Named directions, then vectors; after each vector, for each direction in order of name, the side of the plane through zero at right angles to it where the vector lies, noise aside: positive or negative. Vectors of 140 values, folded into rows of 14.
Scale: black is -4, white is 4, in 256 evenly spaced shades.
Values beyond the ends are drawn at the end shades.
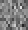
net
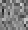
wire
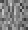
positive, negative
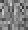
positive, negative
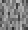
positive, positive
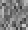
negative, negative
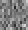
negative, negative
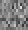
positive, negative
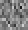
negative, positive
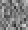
negative, negative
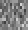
negative, positive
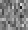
negative, positive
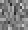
negative, positive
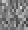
positive, negative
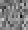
negative, positive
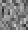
positive, positive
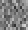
negative, negative
